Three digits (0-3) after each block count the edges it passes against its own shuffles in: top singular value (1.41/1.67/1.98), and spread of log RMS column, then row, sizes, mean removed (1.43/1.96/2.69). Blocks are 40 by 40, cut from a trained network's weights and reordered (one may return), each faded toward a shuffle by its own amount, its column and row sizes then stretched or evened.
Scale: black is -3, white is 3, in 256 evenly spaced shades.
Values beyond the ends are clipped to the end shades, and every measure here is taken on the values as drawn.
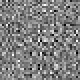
3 2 2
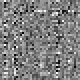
1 2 1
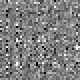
0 2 1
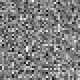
0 2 0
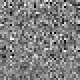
1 2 2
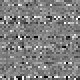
0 0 3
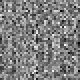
2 1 1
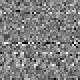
1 0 2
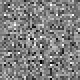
1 2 1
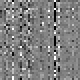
3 3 0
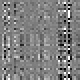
3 3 1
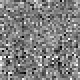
1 0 1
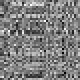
3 0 2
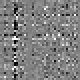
2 3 1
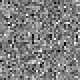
0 1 0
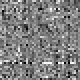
1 1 2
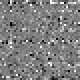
0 0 2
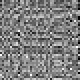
3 1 1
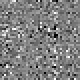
0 2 2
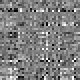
3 2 3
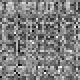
3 0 2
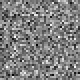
1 0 1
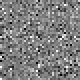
0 2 0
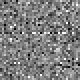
0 1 1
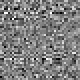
3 1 2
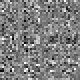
2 2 1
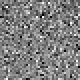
0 1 0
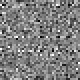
0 0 2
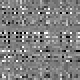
3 2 3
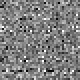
0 0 2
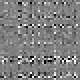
3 2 3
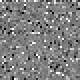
0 0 0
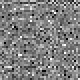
2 0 0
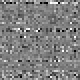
0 1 3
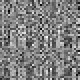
3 1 1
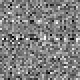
1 0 2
